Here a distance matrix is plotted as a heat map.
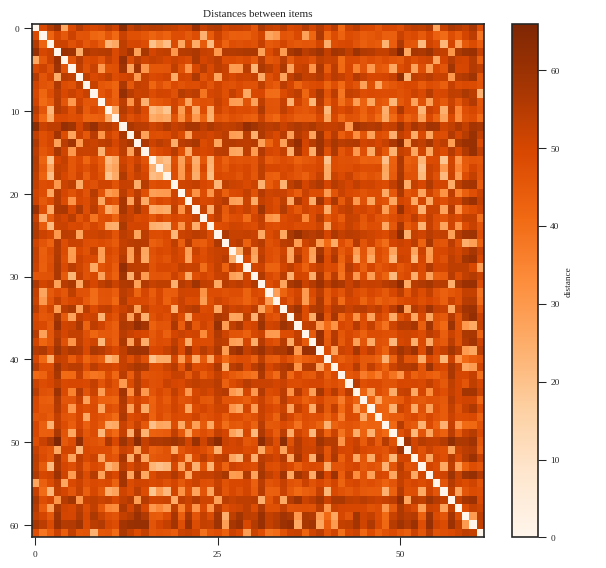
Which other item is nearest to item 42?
50
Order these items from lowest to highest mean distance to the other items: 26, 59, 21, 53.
53, 21, 26, 59
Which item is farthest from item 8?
12
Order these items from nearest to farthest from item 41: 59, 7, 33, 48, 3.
59, 48, 7, 33, 3
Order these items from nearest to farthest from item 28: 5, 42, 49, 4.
49, 5, 42, 4
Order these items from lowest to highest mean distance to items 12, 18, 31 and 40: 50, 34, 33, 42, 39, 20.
20, 34, 33, 42, 39, 50
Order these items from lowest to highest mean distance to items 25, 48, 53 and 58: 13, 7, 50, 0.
7, 13, 0, 50
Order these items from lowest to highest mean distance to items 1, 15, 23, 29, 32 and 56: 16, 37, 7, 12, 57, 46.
37, 16, 46, 7, 57, 12
